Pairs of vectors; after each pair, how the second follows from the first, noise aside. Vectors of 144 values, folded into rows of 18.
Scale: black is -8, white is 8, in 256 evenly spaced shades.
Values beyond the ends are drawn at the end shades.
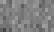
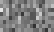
wrapped around, negated, scaled up.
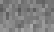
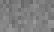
reversed, negated, shrunk.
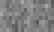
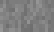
reversed, negated, shrunk.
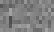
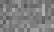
reversed, negated.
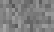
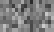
scaled up.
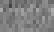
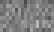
wrapped around, negated.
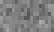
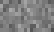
wrapped around.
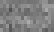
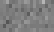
reversed, negated, partly zeroed.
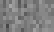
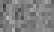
wrapped around.
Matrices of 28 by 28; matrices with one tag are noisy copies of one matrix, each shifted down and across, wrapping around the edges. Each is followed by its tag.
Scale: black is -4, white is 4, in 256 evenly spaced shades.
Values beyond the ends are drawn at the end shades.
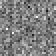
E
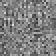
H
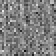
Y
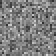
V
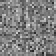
H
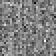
Y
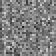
E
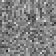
H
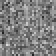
Y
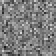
V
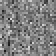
V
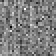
Y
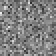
E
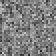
V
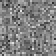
H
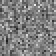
V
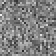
H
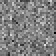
E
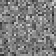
V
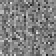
Y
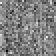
Y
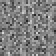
Y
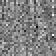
H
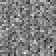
E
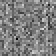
Y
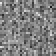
Y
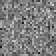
V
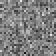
H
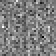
E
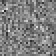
H
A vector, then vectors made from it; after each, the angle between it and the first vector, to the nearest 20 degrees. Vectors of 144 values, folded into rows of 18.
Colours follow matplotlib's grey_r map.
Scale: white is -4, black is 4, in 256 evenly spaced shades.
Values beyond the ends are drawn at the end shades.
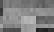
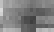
140 degrees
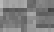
120 degrees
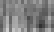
100 degrees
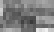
160 degrees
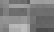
80 degrees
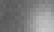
100 degrees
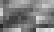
140 degrees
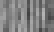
80 degrees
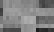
20 degrees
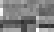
140 degrees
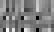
100 degrees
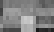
20 degrees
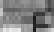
120 degrees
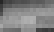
40 degrees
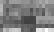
160 degrees
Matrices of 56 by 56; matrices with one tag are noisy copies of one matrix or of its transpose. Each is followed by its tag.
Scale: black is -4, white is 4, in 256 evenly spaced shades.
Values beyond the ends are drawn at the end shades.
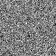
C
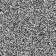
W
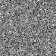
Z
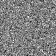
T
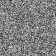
W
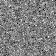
Z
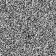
C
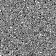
T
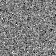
C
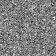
W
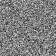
C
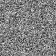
Z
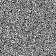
T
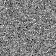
C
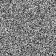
W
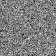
T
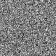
T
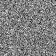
W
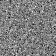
W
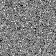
C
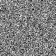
C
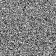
T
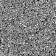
T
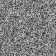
Z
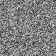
Z
